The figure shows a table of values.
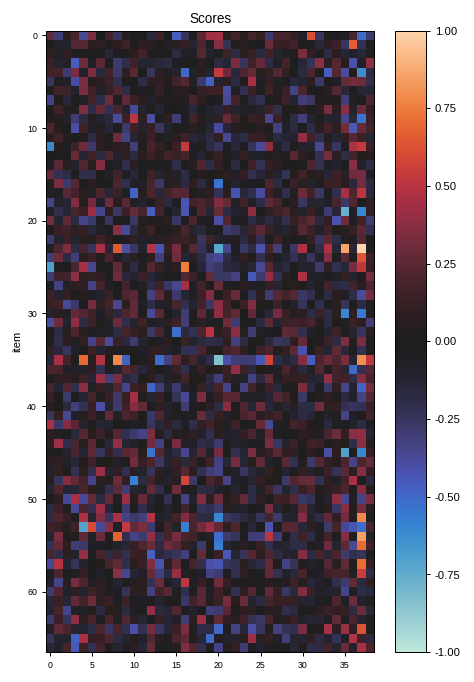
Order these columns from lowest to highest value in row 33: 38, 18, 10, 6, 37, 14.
10, 18, 38, 14, 6, 37
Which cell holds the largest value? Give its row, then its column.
23, 37
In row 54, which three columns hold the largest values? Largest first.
37, 8, 26
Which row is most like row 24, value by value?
57
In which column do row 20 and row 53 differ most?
5
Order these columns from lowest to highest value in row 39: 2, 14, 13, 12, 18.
2, 12, 14, 13, 18
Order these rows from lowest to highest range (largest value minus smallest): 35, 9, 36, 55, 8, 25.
8, 36, 9, 55, 25, 35
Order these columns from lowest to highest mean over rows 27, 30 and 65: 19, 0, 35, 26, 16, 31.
35, 19, 0, 31, 26, 16
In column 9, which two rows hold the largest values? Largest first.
53, 50
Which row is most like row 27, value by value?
59
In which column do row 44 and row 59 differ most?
1
